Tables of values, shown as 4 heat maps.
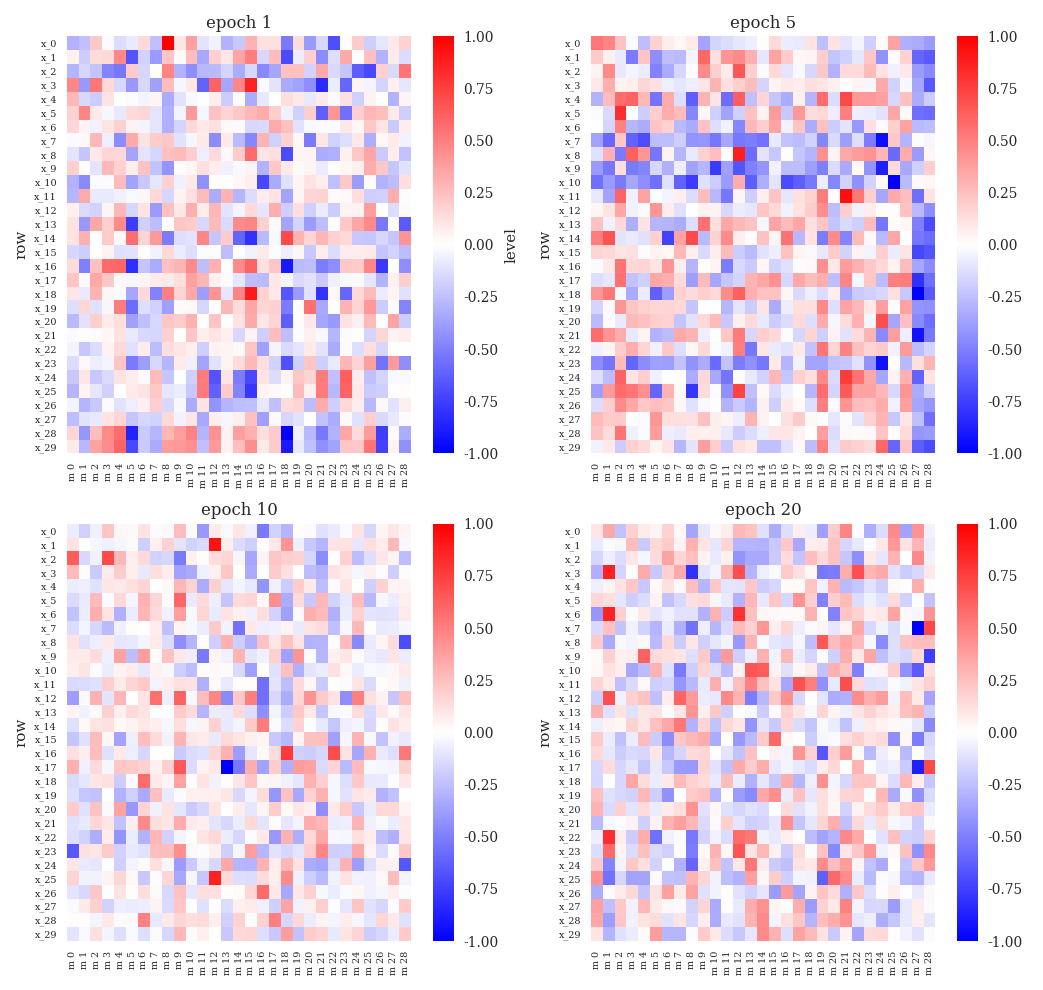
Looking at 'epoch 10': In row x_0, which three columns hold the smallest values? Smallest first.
m 16, m 11, m 18
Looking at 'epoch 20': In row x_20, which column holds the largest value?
m 8
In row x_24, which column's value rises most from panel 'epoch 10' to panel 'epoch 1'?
m 21
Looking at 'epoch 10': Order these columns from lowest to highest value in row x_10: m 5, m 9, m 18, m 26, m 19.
m 19, m 9, m 26, m 5, m 18
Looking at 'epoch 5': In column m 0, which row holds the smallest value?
x_10
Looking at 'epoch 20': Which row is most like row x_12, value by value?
x_18
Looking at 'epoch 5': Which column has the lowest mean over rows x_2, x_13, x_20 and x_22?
m 28
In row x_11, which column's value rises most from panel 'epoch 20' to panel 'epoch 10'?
m 19
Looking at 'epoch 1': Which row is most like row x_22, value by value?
x_27
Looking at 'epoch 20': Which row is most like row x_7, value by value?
x_17
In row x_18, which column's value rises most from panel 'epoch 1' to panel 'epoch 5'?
m 11
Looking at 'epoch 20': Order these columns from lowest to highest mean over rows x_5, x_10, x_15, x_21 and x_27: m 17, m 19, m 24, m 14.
m 19, m 24, m 17, m 14
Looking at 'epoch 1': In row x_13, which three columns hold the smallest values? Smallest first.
m 5, m 28, m 26
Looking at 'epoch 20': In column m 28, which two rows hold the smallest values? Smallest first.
x_9, x_14
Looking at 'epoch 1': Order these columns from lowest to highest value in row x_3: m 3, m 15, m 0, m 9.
m 9, m 3, m 0, m 15
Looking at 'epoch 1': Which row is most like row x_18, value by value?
x_3
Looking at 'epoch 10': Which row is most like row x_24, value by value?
x_8
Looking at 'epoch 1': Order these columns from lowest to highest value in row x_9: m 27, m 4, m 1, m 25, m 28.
m 27, m 28, m 1, m 4, m 25
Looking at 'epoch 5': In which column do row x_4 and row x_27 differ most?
m 5
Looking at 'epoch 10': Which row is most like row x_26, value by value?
x_14
